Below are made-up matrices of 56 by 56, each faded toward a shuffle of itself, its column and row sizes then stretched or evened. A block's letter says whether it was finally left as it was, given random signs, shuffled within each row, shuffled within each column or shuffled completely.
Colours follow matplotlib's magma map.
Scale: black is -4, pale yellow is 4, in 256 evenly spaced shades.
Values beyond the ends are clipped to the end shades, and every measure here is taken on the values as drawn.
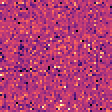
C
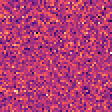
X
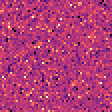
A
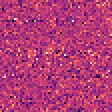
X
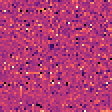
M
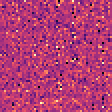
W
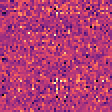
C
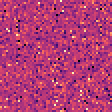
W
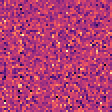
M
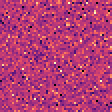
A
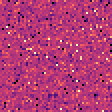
A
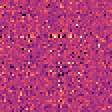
C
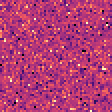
A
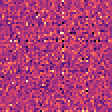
M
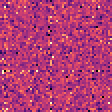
M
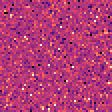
A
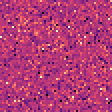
A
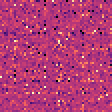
M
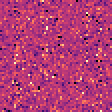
W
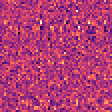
C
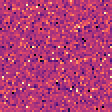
X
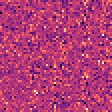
W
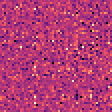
C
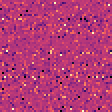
X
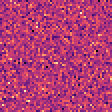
A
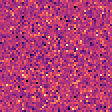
W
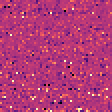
X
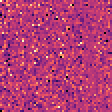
W
